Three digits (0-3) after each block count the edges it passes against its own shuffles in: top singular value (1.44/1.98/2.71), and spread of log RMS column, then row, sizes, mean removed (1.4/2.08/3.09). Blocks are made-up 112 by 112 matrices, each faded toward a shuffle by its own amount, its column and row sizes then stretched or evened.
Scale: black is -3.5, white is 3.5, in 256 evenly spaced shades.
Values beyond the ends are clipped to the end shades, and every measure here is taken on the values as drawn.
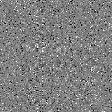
2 1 0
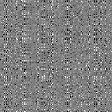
3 3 2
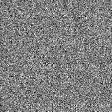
1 0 1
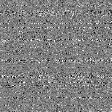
0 1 3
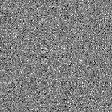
2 0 0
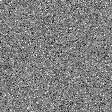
0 0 0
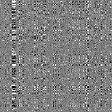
3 3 3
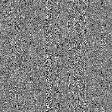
1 3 0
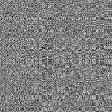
3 1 1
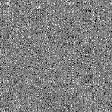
2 1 1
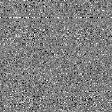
1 1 3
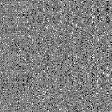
2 2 0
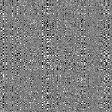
3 3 2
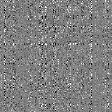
2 3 2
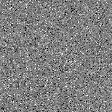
1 1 0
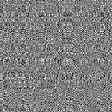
3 1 2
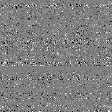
1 2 3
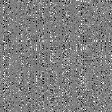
2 3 1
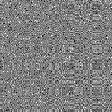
3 0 0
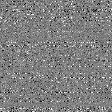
0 0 3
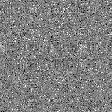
2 0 0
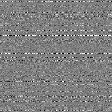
3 0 3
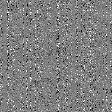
1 3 0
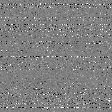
1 0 3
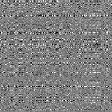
3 1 3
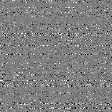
1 1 3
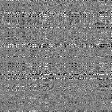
3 2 3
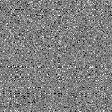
2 0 2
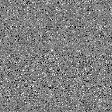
1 0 2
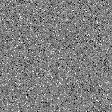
1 0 0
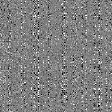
2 3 1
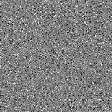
2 0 1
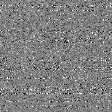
0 0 3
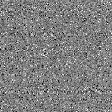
2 0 1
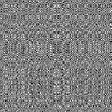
3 2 3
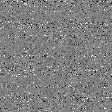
0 1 3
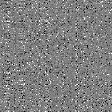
2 2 1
